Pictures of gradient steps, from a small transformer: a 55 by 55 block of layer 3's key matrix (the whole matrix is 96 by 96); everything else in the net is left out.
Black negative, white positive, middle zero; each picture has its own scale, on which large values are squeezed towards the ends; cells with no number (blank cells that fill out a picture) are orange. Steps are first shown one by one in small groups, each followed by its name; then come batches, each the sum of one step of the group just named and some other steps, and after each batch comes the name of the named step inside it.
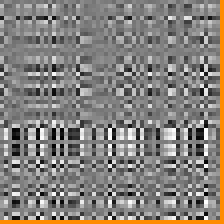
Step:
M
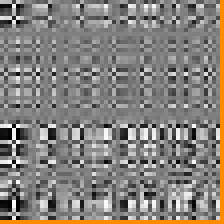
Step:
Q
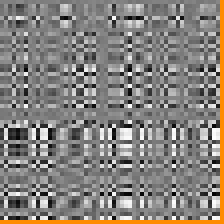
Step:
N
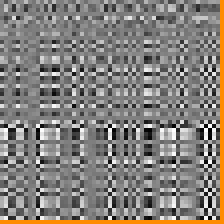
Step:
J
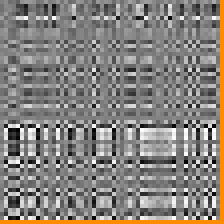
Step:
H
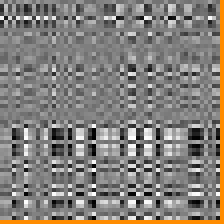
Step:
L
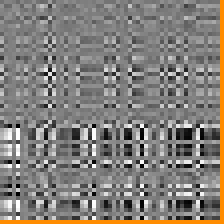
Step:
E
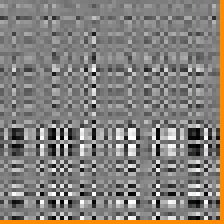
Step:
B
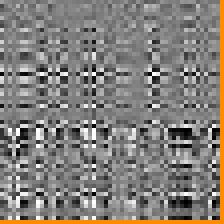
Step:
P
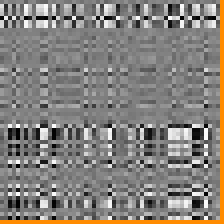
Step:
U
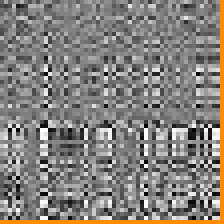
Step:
E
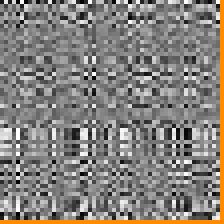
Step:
N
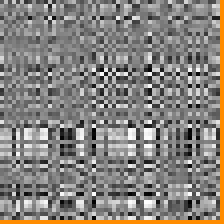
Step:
M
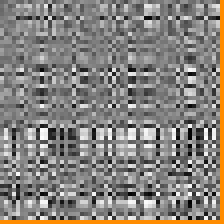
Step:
M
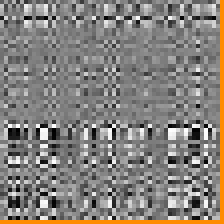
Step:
U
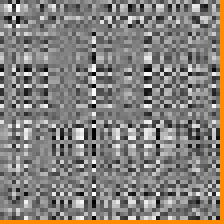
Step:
B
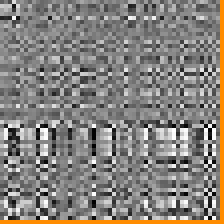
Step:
J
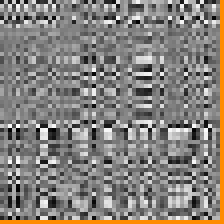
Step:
U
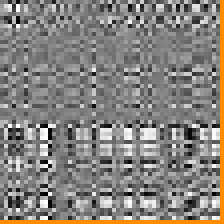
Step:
N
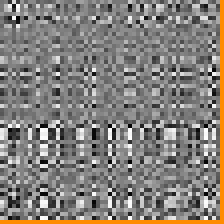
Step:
J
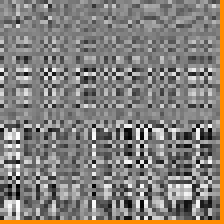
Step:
E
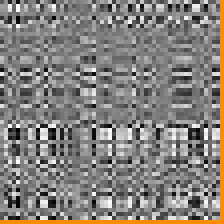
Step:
M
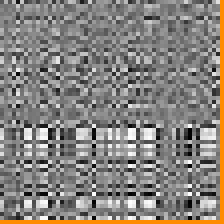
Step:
M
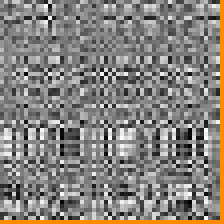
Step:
M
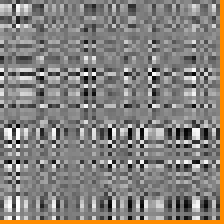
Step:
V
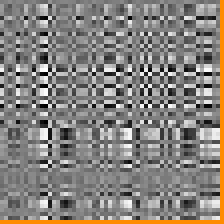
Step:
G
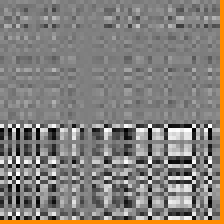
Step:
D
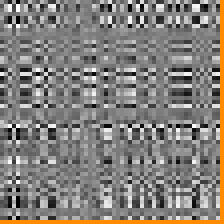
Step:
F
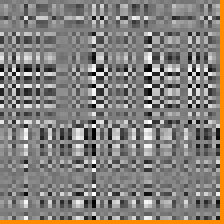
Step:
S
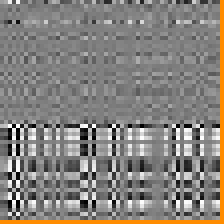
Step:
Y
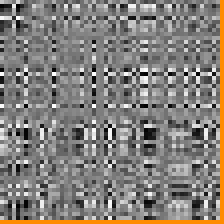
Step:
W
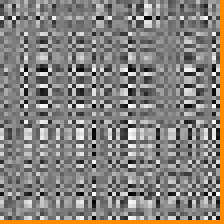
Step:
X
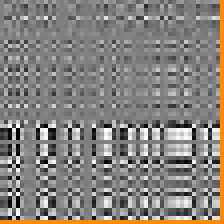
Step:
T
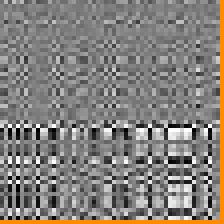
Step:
D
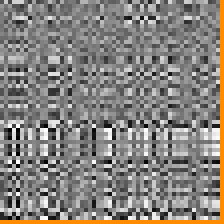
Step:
T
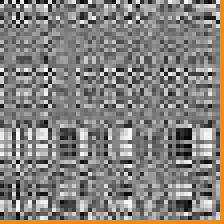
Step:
G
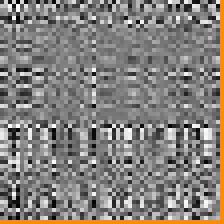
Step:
F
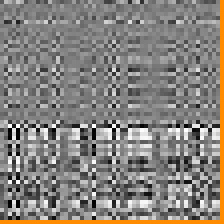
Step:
Y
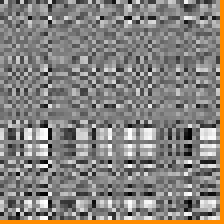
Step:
G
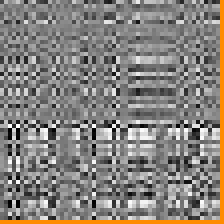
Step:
Y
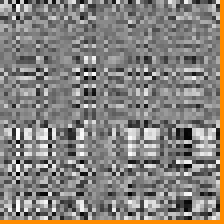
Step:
V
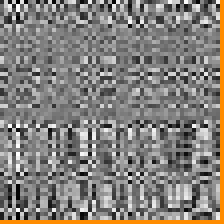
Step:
F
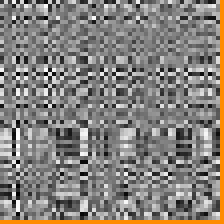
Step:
G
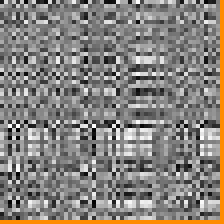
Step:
Y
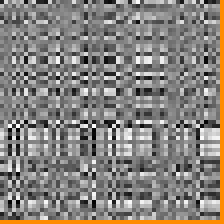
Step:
Y
